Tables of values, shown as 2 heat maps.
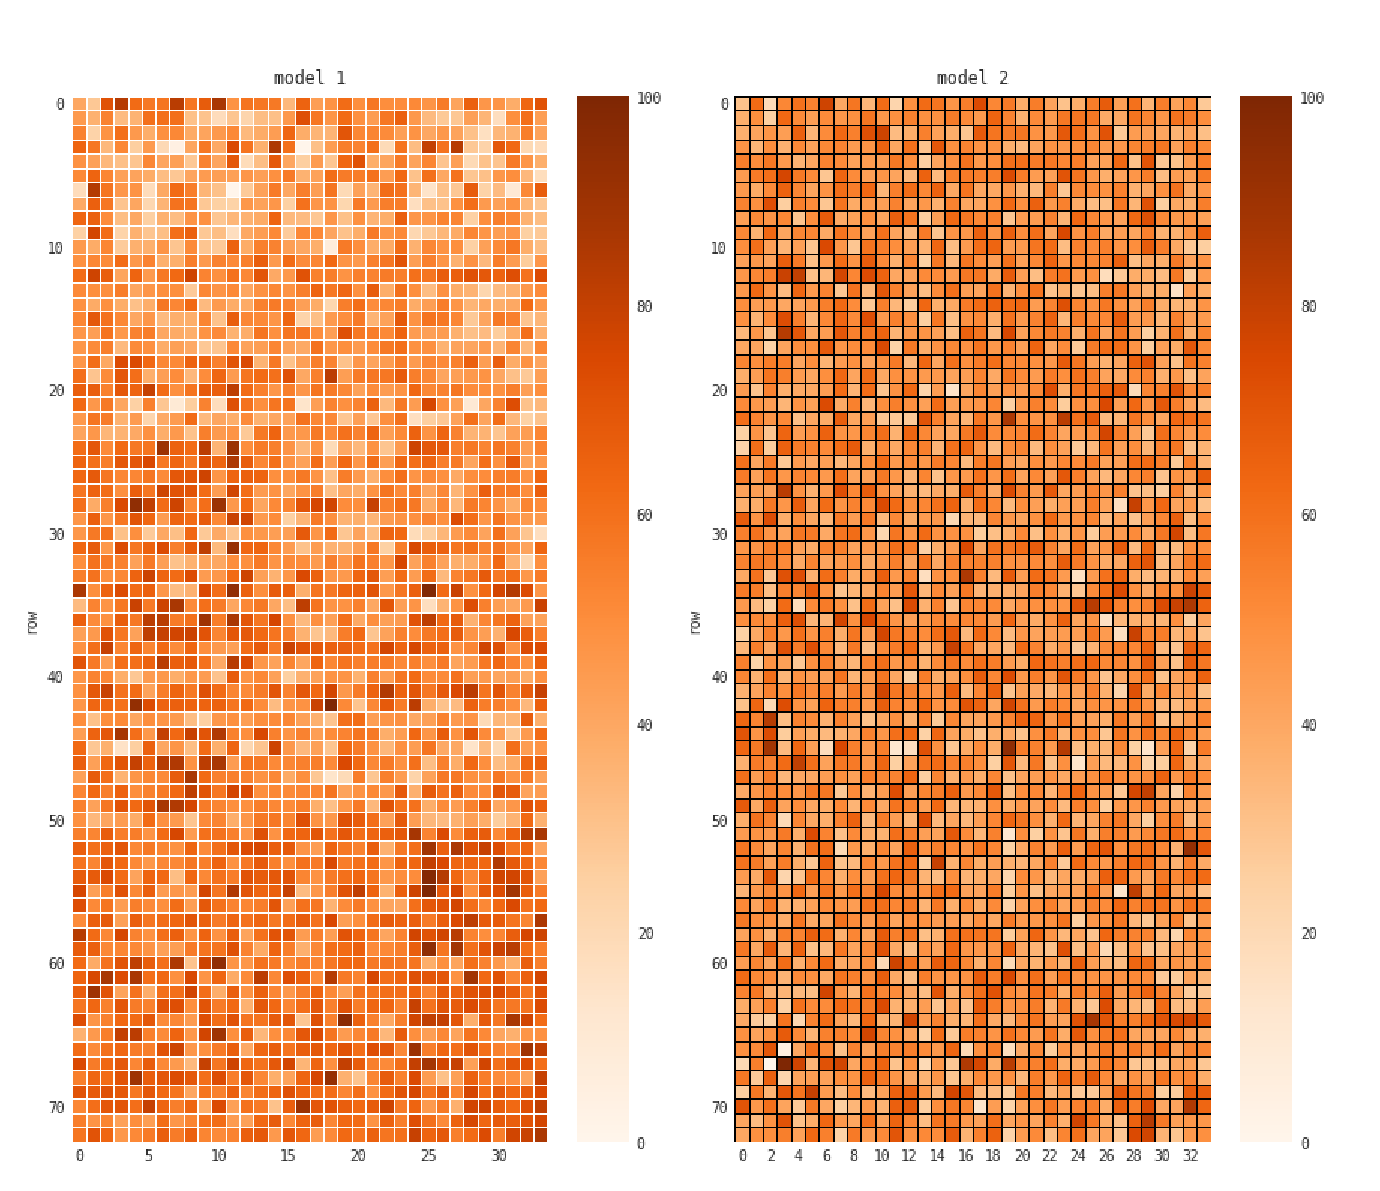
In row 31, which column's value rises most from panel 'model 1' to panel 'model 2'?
16
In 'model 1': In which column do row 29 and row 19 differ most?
15
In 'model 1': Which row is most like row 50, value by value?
16
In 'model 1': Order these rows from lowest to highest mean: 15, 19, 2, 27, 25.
2, 15, 19, 27, 25
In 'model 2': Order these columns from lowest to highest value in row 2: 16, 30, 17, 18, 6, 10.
16, 30, 6, 18, 17, 10
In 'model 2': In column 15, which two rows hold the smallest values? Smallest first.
20, 29
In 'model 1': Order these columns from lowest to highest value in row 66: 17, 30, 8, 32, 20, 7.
8, 30, 20, 17, 7, 32
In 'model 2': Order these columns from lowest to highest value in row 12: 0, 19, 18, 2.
18, 0, 2, 19
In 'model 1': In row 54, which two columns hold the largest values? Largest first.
25, 26
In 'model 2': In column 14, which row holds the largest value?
53
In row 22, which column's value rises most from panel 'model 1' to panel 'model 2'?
19
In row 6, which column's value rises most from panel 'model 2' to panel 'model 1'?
1
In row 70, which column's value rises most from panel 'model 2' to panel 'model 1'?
17
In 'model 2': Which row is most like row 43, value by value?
7
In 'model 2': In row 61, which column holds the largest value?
19
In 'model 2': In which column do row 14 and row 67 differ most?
3
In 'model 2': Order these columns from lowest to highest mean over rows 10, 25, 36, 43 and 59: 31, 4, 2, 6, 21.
31, 6, 21, 4, 2
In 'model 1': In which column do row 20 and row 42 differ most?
18
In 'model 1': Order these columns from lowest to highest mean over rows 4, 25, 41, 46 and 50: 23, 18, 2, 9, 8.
8, 18, 2, 23, 9
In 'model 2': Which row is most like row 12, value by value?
36
